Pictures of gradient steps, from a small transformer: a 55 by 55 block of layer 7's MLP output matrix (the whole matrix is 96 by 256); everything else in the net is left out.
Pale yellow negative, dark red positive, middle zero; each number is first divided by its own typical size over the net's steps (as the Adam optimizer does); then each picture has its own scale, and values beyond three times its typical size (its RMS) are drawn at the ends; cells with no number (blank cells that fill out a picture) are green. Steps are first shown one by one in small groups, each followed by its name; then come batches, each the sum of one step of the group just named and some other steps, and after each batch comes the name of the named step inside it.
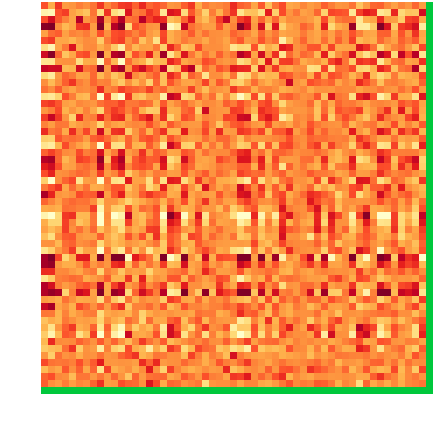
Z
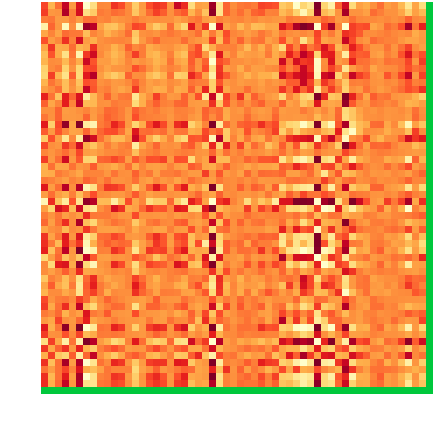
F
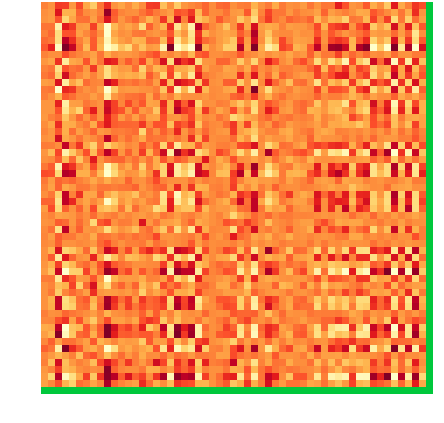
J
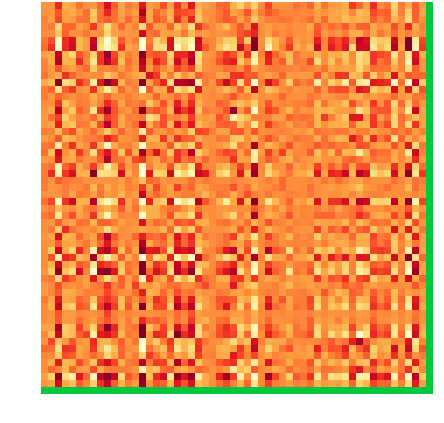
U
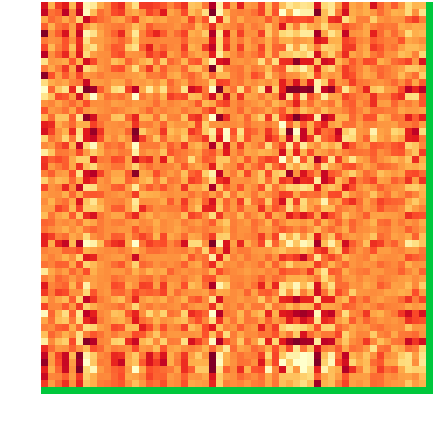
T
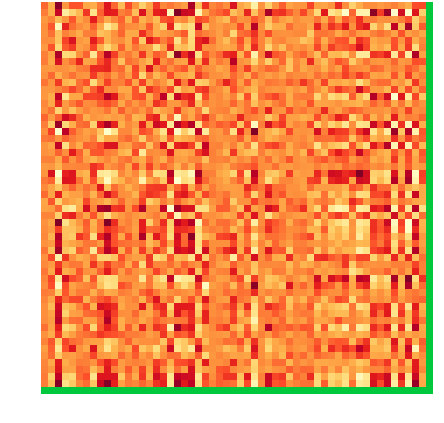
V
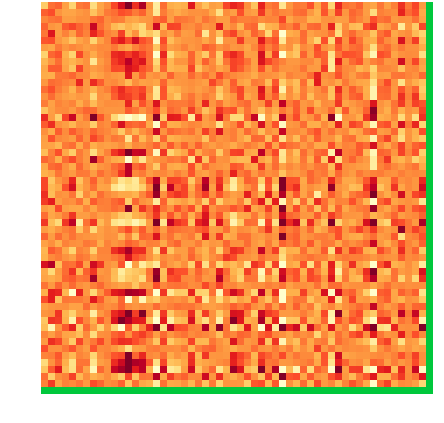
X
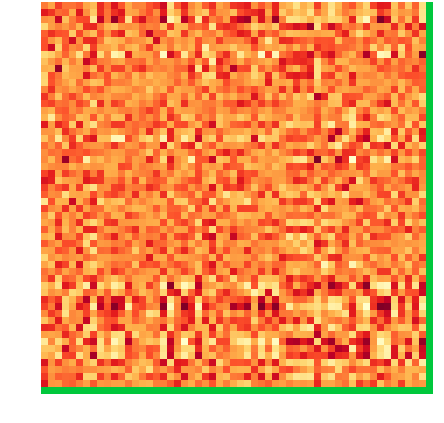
F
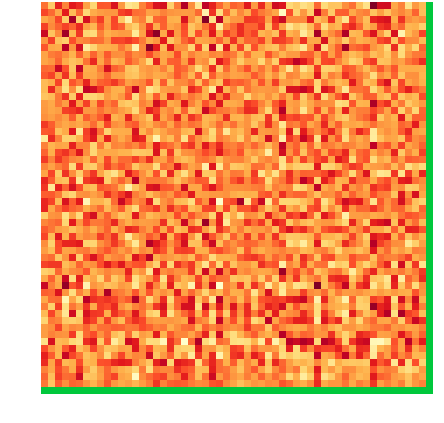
T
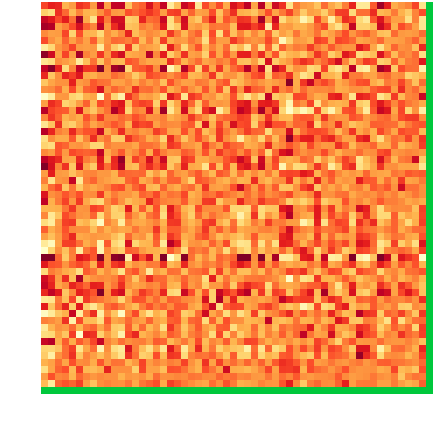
Z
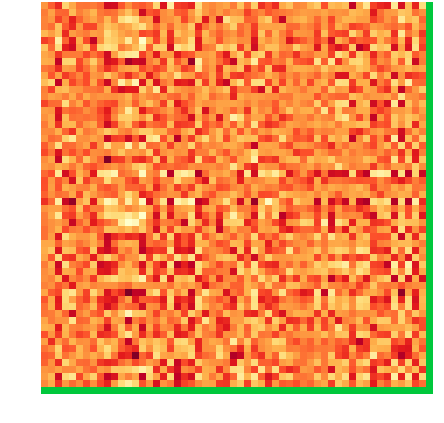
U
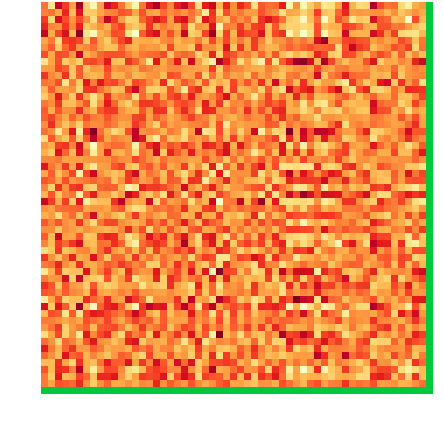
T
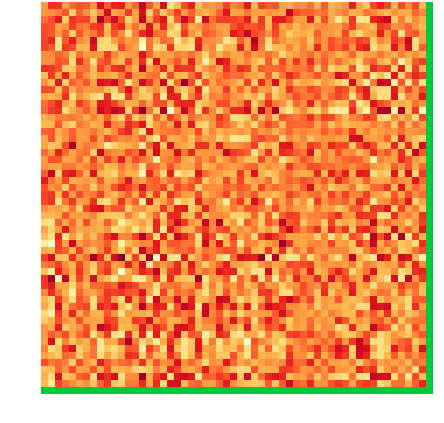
U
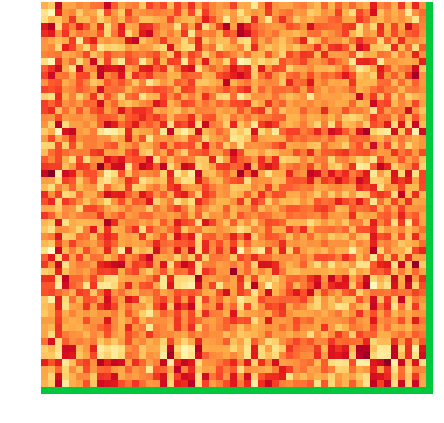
V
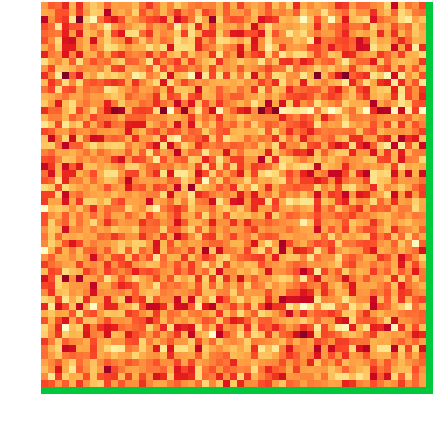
J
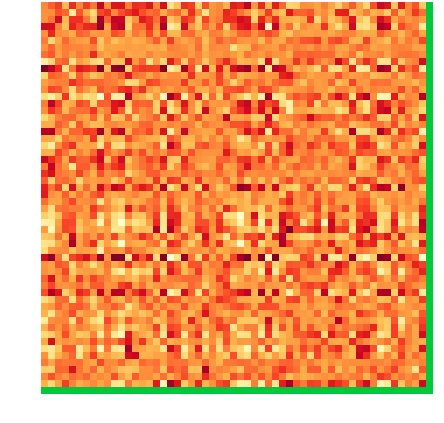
Z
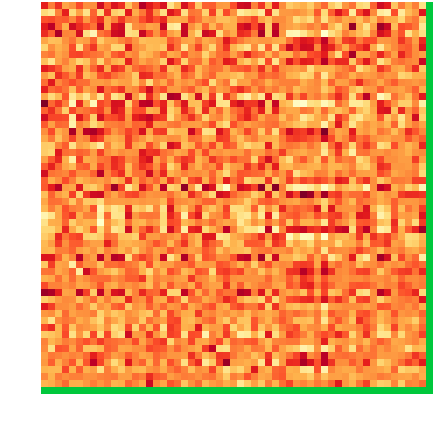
Z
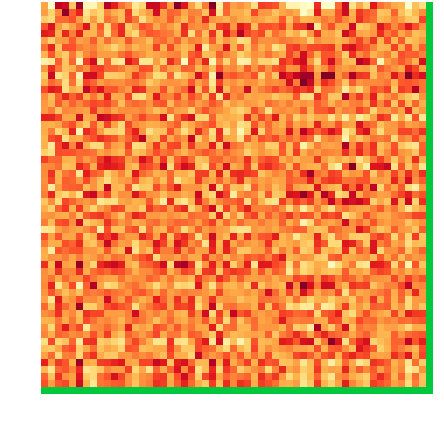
F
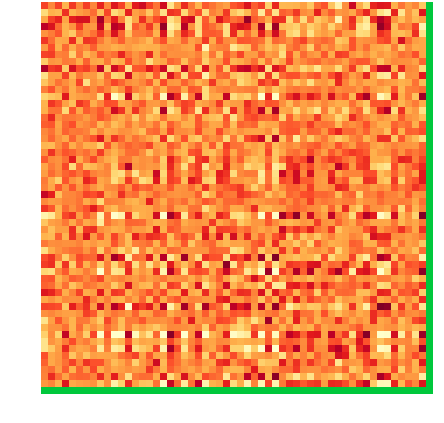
Z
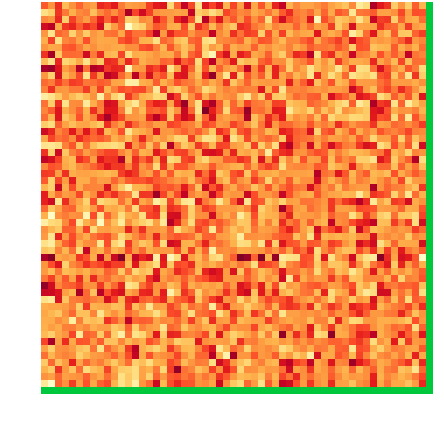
Z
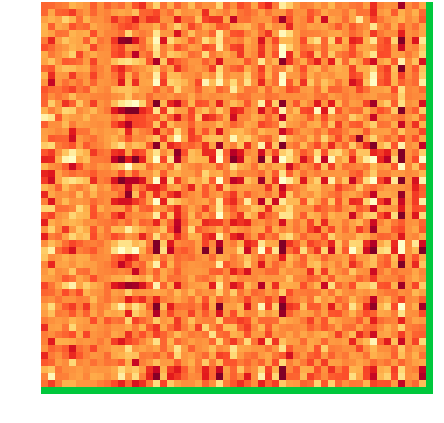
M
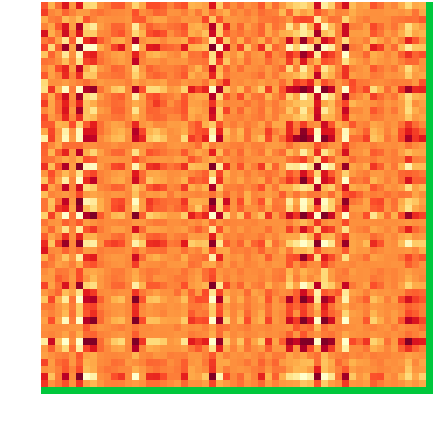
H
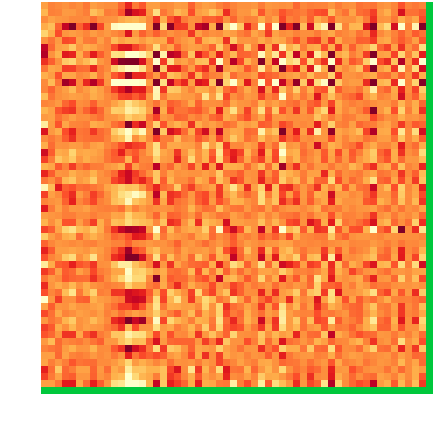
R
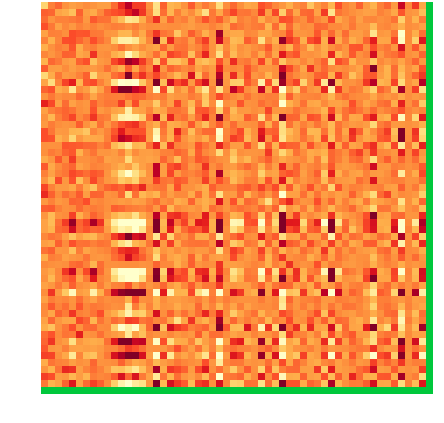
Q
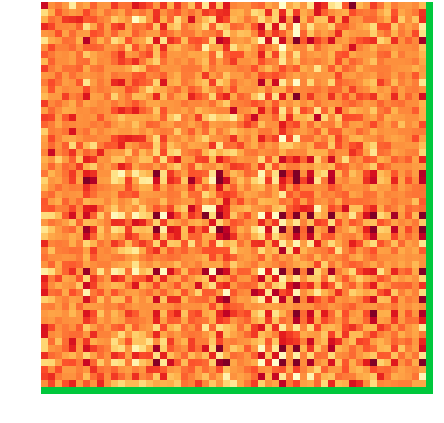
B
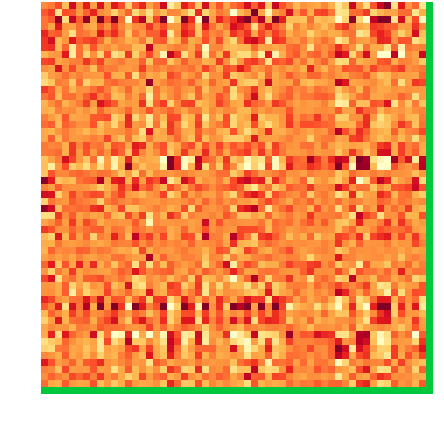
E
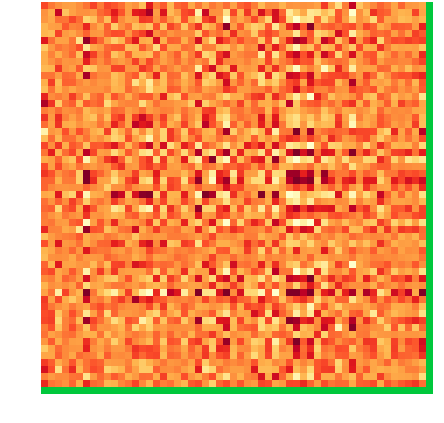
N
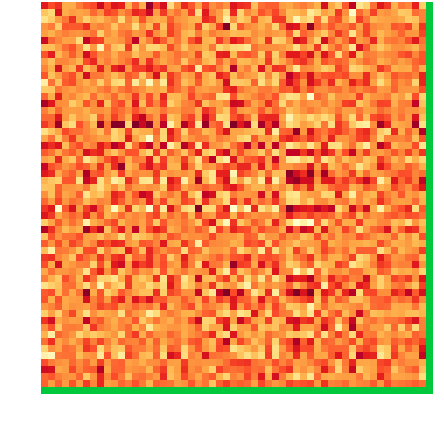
N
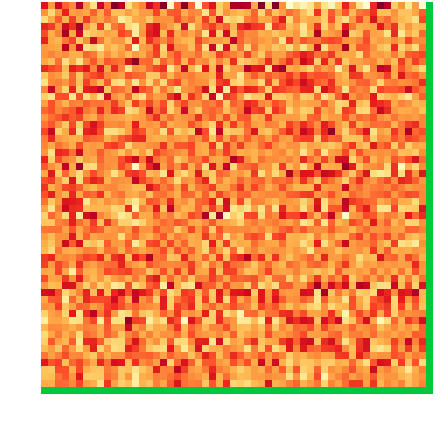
H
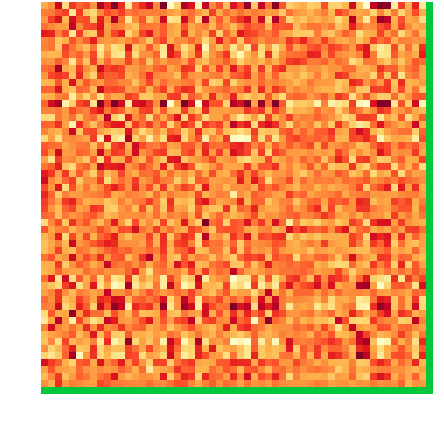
E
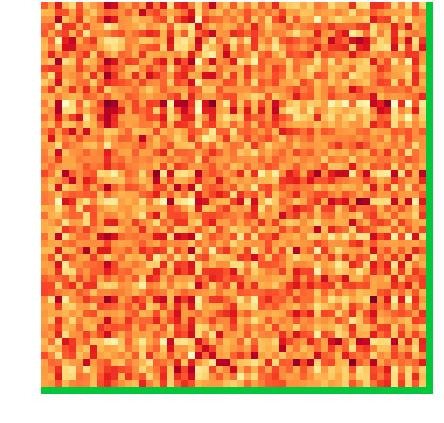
B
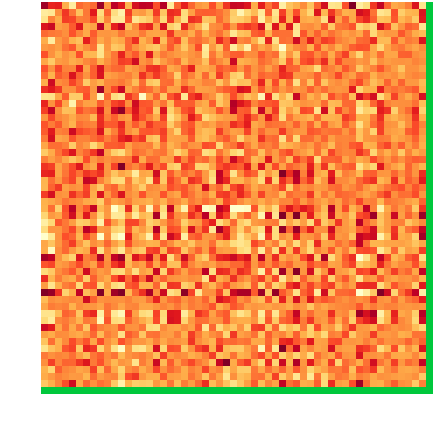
B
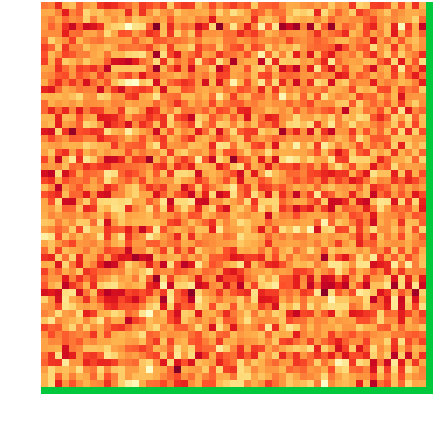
R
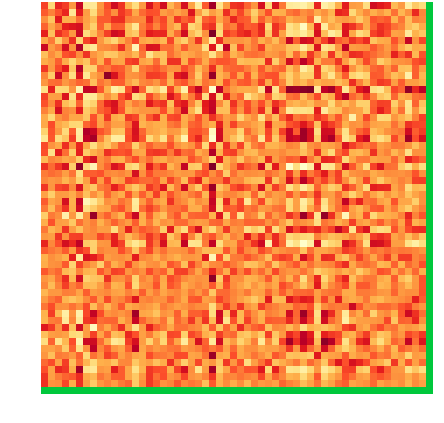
H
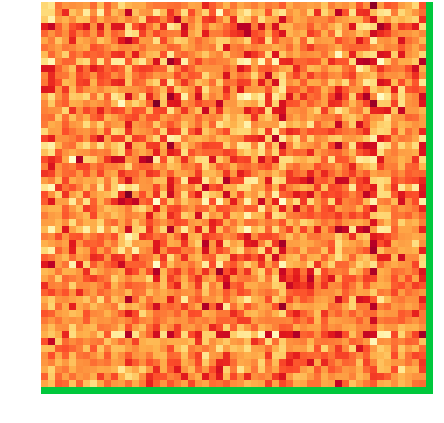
M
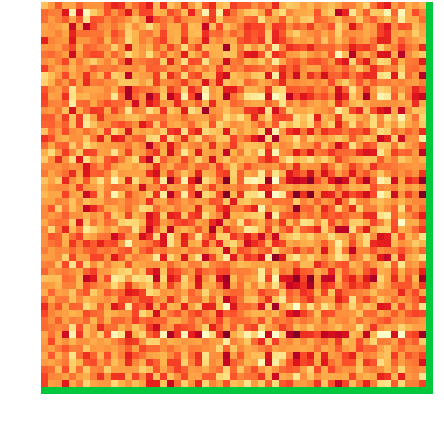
Q
